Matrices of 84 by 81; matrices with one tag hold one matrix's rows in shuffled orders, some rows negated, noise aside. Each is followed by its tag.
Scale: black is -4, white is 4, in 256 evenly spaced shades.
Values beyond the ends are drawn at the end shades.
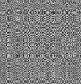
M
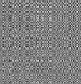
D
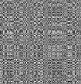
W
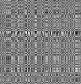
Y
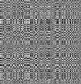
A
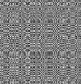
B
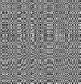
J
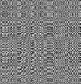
J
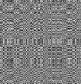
W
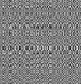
D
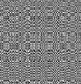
B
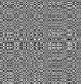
W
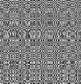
B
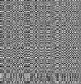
A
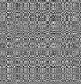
M
